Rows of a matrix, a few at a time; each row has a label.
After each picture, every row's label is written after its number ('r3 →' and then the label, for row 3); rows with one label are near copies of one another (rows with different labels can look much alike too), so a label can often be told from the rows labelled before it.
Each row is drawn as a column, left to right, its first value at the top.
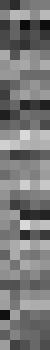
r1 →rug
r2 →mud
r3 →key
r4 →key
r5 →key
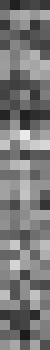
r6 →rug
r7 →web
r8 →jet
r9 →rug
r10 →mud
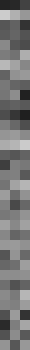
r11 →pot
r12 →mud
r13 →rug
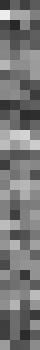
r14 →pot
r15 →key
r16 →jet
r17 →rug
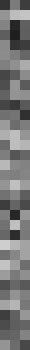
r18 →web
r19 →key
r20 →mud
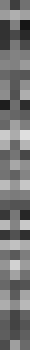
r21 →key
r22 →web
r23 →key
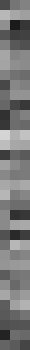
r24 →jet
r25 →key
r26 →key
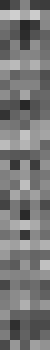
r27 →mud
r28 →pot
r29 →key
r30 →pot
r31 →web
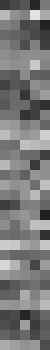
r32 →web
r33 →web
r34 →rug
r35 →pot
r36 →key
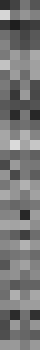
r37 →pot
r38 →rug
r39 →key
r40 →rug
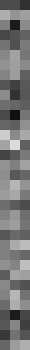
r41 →jet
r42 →rug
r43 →web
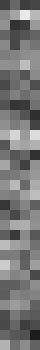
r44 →web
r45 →key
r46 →pot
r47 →jet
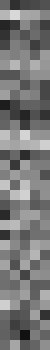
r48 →key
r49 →pot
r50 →jet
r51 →mud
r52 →rug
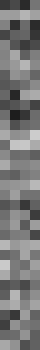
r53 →web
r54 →rug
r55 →mud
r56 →key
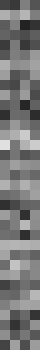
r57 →mud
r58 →web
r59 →key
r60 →rug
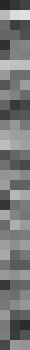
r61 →mud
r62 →pot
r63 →pot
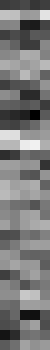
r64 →jet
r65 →jet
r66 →rug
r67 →rug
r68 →pot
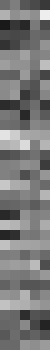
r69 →key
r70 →key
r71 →rug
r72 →web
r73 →pot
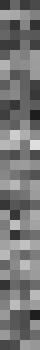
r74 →mud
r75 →key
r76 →web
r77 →rug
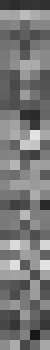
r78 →web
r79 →web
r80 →mud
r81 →jet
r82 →web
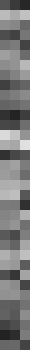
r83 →jet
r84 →jet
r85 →mud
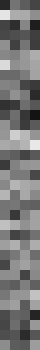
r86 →pot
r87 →key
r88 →jet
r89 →rug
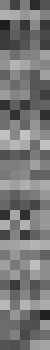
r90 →key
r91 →mud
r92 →key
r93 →web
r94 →rug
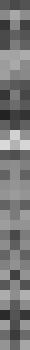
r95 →rug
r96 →jet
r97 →rug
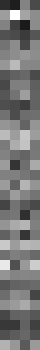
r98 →web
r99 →pot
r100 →key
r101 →web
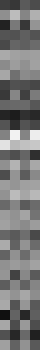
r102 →rug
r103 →jet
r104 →rug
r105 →jet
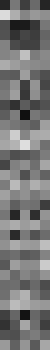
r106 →pot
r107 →key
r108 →rug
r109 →key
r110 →web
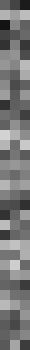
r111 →key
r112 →web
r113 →mud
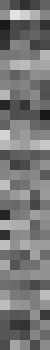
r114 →key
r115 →pot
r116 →pot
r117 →mud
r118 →rug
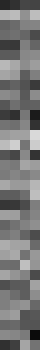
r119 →mud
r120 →mud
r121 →web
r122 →jet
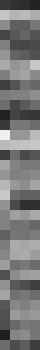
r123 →jet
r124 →mud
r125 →mud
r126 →mud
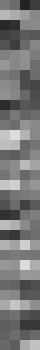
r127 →key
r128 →key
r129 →web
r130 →web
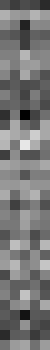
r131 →jet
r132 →web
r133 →rug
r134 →jet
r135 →web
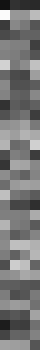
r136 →pot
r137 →web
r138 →web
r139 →mud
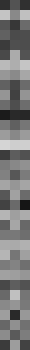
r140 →mud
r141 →rug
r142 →mud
